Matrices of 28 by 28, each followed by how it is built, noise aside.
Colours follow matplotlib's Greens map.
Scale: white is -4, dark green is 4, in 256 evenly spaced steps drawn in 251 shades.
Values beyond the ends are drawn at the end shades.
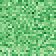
blocks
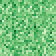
repeating columns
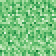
repeating columns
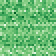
repeating columns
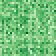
blocks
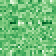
low rank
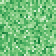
noise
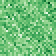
Toeplitz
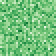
noise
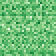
repeating columns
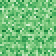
repeating columns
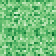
blocks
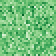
low rank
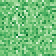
low rank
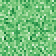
repeating columns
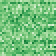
blocks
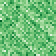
Toeplitz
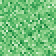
Toeplitz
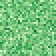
noise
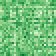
blocks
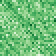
Toeplitz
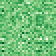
low rank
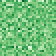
low rank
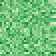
low rank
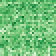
blocks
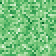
repeating columns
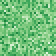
noise
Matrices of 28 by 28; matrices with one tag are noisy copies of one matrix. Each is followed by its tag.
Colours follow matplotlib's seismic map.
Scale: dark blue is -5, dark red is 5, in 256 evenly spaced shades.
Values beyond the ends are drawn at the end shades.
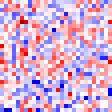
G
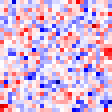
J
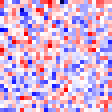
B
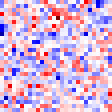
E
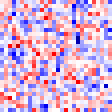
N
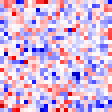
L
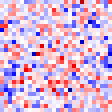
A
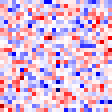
J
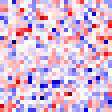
J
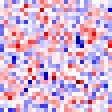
N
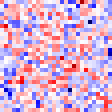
A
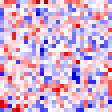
L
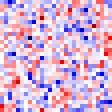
J
